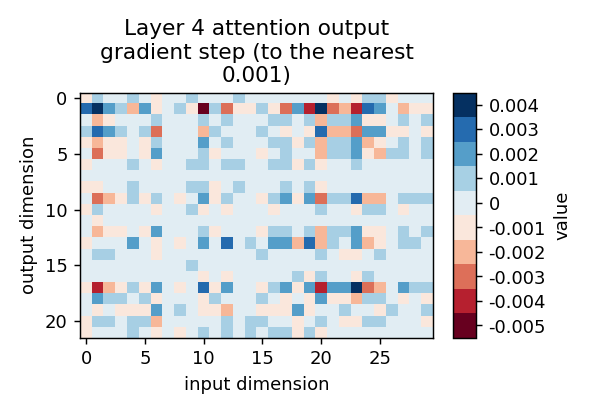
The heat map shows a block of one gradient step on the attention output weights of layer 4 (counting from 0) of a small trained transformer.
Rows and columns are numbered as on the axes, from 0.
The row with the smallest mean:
1
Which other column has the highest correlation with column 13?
9
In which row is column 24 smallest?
17
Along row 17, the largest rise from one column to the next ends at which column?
21
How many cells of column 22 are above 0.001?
1
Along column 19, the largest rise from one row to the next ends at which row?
2
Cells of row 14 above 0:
5
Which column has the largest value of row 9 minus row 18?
23
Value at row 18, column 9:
0
